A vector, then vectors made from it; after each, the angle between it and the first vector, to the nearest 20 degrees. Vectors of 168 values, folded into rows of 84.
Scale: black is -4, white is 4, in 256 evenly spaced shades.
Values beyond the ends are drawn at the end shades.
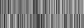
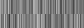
160 degrees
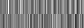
100 degrees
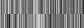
160 degrees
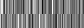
100 degrees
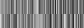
140 degrees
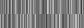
80 degrees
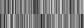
60 degrees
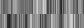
120 degrees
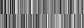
80 degrees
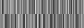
100 degrees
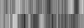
80 degrees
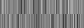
60 degrees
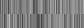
20 degrees
